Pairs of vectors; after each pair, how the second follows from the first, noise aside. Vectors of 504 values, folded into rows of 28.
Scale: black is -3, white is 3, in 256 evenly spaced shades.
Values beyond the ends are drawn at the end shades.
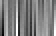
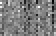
reversed, partly zeroed.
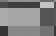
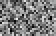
shuffled.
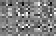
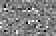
reversed, partly zeroed.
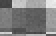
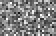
shuffled.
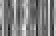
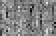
reversed, negated, partly zeroed.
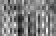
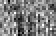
copied.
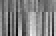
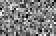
shuffled.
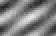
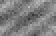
negated, shrunk.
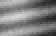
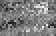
wrapped around, negated, partly zeroed.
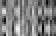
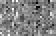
reversed, negated, partly zeroed.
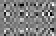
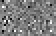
reversed, negated, partly zeroed.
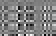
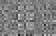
negated, shrunk.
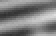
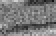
reversed, partly zeroed.
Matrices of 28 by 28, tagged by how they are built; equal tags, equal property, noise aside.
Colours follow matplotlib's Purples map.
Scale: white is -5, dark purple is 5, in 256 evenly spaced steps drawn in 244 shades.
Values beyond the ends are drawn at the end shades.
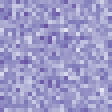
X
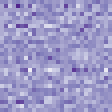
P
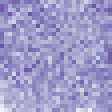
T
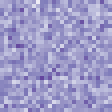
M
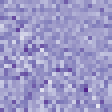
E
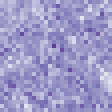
T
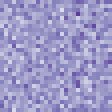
X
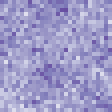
T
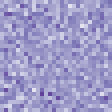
M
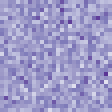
M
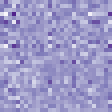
P
